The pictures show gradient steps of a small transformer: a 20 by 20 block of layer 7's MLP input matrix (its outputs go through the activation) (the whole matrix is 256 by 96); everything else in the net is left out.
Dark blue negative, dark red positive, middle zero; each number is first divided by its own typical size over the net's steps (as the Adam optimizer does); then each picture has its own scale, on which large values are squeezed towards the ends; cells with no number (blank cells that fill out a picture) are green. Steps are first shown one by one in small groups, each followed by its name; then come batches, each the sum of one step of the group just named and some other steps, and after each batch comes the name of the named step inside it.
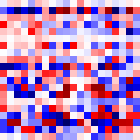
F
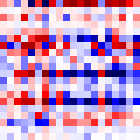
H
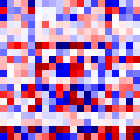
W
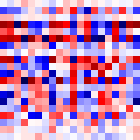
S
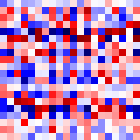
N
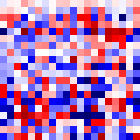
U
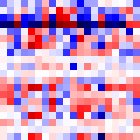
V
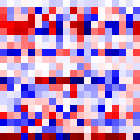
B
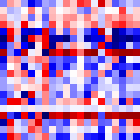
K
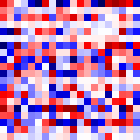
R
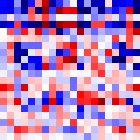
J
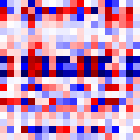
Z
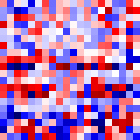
F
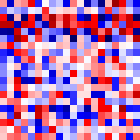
N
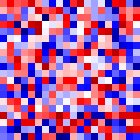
K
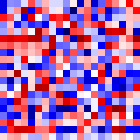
N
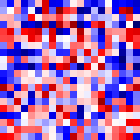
J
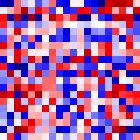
Z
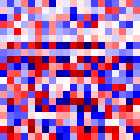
W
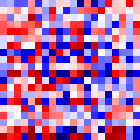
B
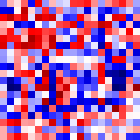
H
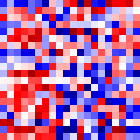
H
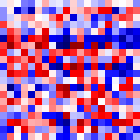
F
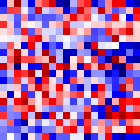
H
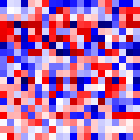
S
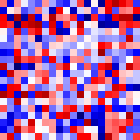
R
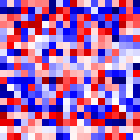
K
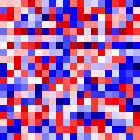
U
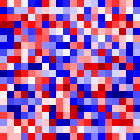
R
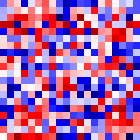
U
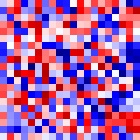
H
